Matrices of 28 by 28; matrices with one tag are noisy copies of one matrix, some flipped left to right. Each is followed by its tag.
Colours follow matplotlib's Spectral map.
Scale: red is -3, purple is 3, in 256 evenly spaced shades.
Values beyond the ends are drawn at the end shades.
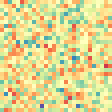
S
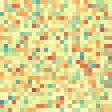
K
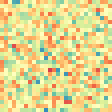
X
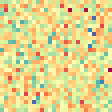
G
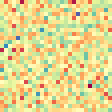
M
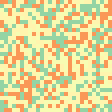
S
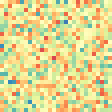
M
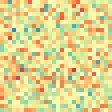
K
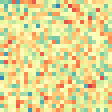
M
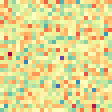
S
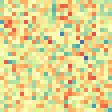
G
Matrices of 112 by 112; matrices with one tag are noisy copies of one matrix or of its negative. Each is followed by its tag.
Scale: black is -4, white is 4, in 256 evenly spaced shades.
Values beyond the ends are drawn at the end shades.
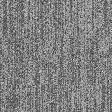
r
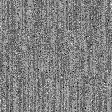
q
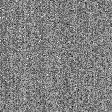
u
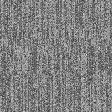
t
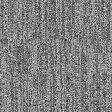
t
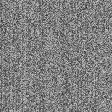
u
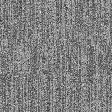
t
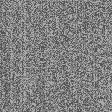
u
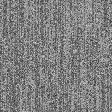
r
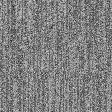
q
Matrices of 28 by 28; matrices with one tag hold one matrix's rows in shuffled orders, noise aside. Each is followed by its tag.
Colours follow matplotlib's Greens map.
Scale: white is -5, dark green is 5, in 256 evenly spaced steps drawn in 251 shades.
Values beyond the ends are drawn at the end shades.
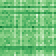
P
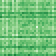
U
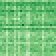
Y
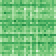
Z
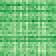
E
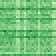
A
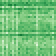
U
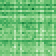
P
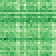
A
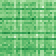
P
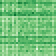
U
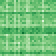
Y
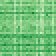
P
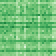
A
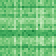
P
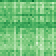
P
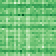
Y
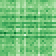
A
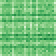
Z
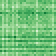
U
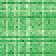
Y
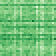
P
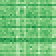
A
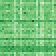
P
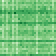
U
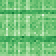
Y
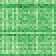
U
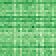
P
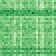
P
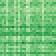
Y
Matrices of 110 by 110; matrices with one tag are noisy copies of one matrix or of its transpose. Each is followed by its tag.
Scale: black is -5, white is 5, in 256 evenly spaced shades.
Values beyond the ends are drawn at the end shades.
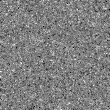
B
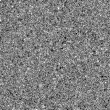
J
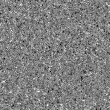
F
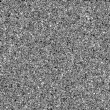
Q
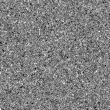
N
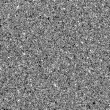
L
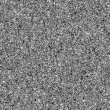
F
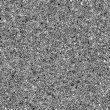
F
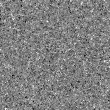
F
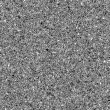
F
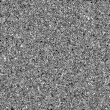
Q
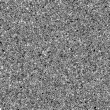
N
